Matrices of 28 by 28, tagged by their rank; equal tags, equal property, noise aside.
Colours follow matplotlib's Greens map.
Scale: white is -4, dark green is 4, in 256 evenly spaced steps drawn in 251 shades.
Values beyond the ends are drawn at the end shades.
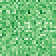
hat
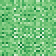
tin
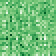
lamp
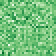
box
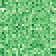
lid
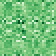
tin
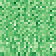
lid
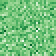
box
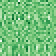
lamp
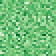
box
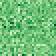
lid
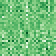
tin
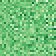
lid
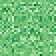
hat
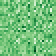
lamp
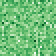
lid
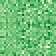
box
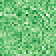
lid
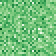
lid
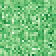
box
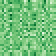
tin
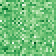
box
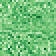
lid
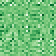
tin
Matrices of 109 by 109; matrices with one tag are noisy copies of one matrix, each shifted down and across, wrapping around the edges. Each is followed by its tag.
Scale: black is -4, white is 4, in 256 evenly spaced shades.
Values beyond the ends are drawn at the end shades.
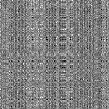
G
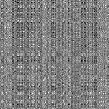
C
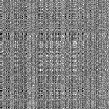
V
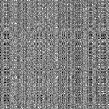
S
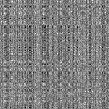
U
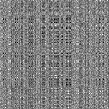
S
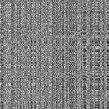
S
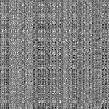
C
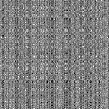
U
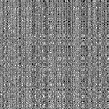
U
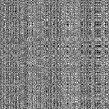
G
